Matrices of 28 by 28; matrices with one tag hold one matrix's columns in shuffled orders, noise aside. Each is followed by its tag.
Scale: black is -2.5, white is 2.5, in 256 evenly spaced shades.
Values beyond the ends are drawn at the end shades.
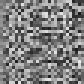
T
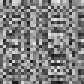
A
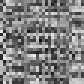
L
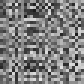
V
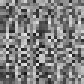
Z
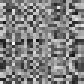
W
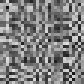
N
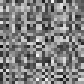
N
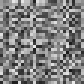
A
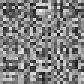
V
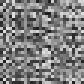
T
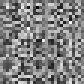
W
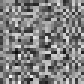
L
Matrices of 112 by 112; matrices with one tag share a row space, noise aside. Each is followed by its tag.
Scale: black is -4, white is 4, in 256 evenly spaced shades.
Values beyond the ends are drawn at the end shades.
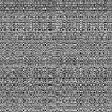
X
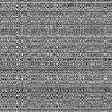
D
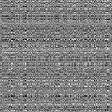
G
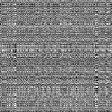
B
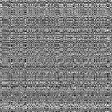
G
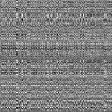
D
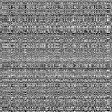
G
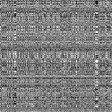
B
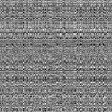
X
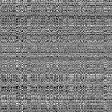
D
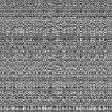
X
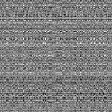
X
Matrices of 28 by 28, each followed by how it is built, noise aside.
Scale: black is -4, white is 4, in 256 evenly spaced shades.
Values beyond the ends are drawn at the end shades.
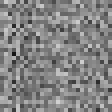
repeating rows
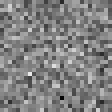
noise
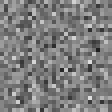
repeating rows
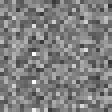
repeating rows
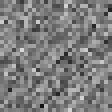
Hankel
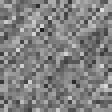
Hankel
